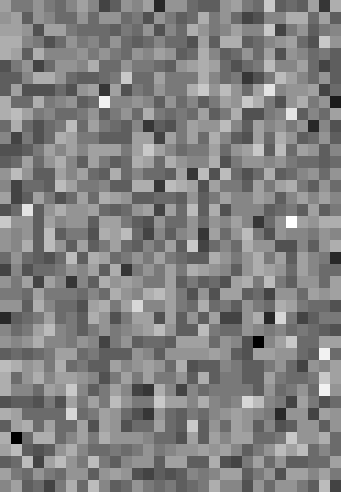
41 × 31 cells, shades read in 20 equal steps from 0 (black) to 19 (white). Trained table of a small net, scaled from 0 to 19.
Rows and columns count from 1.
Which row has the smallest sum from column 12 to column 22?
33
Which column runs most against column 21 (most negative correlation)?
5
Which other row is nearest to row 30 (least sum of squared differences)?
12
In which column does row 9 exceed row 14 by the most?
10
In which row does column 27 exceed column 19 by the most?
19
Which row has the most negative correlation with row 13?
29
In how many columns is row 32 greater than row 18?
14
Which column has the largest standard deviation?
30
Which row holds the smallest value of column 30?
1
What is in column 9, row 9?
8
